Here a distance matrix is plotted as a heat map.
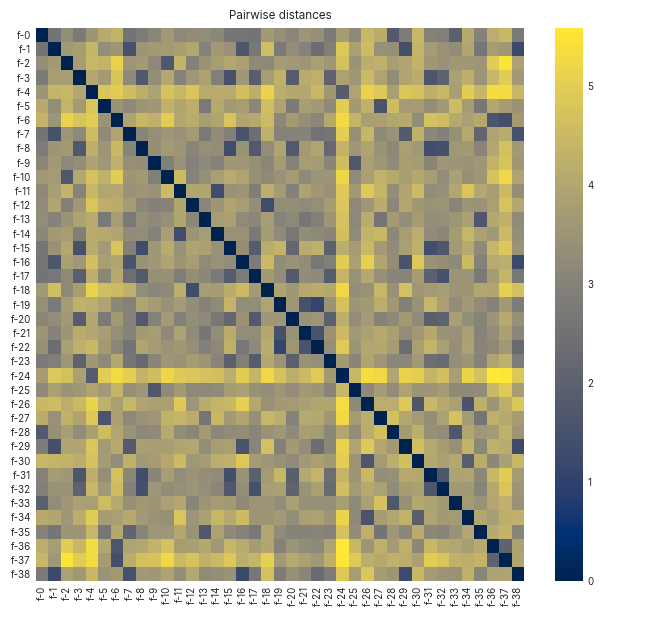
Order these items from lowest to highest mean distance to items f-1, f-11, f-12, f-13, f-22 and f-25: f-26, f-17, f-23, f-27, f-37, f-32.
f-17, f-23, f-32, f-27, f-26, f-37
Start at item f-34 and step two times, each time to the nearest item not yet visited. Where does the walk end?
f-30
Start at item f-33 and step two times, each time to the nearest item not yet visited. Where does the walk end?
f-0
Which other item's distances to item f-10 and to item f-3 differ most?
f-15
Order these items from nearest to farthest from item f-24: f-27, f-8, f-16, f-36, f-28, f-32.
f-28, f-8, f-32, f-16, f-27, f-36
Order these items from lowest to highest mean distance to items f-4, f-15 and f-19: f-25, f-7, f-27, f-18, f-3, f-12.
f-3, f-7, f-25, f-12, f-27, f-18
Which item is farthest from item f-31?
f-37
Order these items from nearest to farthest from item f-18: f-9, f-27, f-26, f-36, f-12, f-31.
f-12, f-9, f-26, f-31, f-36, f-27
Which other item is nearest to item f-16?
f-38
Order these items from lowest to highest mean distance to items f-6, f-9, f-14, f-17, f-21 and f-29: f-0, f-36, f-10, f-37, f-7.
f-7, f-0, f-36, f-10, f-37
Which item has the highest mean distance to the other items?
f-24
